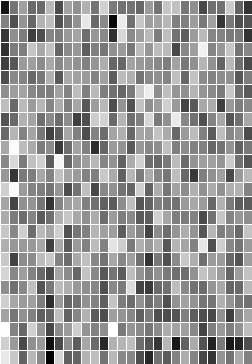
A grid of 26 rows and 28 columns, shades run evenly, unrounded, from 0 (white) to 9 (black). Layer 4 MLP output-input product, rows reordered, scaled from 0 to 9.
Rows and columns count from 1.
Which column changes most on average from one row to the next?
2
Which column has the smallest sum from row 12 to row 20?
1
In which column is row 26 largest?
6
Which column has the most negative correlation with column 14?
7
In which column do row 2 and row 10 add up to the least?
14
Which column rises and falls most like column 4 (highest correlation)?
13
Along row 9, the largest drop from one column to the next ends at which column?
11
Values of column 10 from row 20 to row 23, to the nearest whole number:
2 4 4 3
